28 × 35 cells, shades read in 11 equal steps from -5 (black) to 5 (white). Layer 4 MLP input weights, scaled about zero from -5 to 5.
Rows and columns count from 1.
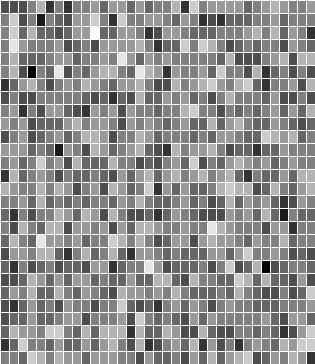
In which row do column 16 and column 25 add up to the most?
6
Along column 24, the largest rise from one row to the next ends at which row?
18
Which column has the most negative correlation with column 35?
9
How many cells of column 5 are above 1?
7
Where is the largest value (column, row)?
11, 3
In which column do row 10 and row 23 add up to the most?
27
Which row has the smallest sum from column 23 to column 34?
2
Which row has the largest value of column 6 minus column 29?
26
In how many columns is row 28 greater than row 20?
15
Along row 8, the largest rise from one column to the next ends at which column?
16
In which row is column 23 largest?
4
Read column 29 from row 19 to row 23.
1 0 2 -1 -1
